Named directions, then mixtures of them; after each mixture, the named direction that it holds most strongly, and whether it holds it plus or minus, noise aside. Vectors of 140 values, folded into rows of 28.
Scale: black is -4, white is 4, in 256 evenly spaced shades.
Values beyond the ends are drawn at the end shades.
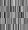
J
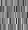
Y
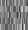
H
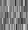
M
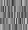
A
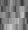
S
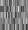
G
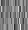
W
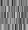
G, minus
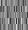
Y, plus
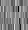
W, minus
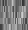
A, minus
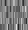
Y, plus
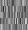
A, plus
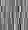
W, minus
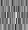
G, minus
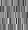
Y, plus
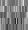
Y, minus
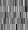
M, plus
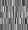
A, minus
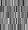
Y, plus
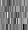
Y, minus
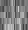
S, plus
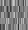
J, plus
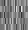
J, plus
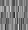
G, minus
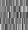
H, plus
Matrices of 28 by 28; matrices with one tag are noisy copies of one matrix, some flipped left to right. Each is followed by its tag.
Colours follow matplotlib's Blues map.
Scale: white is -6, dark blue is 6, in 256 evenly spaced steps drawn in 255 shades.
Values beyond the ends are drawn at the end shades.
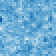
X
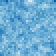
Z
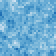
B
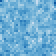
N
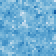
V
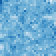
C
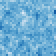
V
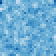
N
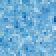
X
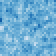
X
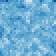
Z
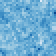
B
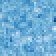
X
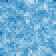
Z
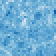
V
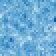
X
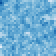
C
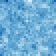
Z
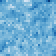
Z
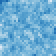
C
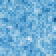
X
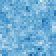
B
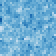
X
